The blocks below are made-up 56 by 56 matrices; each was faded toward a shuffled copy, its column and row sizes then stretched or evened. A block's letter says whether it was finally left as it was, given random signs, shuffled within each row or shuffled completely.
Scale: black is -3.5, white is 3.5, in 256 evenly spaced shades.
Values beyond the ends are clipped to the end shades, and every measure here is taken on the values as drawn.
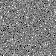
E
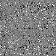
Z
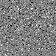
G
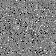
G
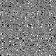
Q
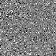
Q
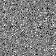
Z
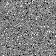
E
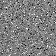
E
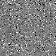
Z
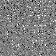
Z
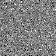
Z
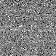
G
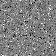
E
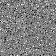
G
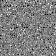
G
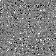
Z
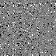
Q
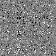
Z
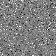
G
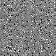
Q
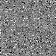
Z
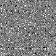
Q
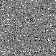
G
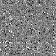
Q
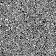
E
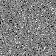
E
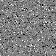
G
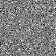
G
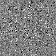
Z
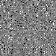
Q
